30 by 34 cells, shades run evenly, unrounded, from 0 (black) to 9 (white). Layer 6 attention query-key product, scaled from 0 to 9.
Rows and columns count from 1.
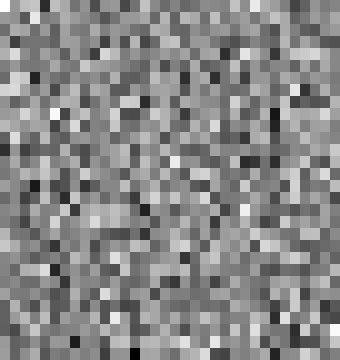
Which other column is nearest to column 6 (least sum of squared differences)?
9
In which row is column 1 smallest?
13
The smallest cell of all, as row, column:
30, 14
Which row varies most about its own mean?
10
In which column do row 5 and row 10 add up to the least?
28
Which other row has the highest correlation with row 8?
11
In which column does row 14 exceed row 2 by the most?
18
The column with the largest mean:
12
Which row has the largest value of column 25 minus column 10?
5
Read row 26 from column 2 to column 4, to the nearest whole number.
6 4 3
